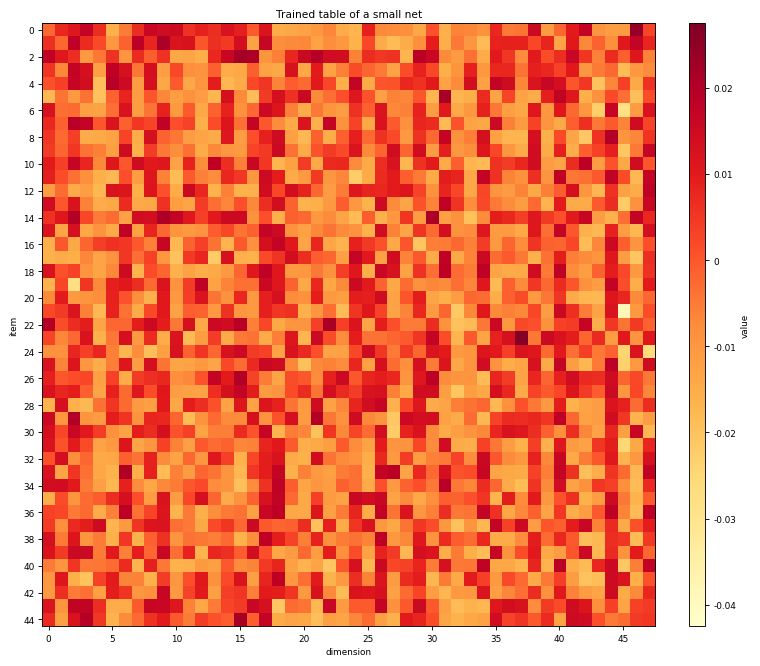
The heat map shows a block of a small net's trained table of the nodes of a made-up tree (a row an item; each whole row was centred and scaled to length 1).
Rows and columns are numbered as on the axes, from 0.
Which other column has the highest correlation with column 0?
2
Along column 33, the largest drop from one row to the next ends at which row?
5
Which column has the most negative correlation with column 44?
10
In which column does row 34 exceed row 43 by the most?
18
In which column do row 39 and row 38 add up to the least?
43
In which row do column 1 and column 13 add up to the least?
17
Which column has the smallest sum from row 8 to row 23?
4
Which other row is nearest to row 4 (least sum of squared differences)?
3
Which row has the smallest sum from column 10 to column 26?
40
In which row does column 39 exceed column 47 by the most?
24
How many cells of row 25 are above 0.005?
16
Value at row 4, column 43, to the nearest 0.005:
-0.02
